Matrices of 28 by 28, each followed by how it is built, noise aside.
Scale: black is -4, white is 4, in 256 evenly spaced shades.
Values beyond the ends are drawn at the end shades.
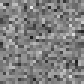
noise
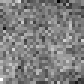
smooth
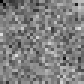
smooth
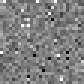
sparse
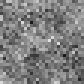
smooth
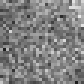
smooth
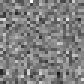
low rank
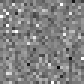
sparse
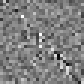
banded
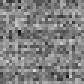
blocks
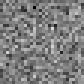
noise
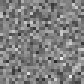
noise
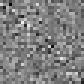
banded
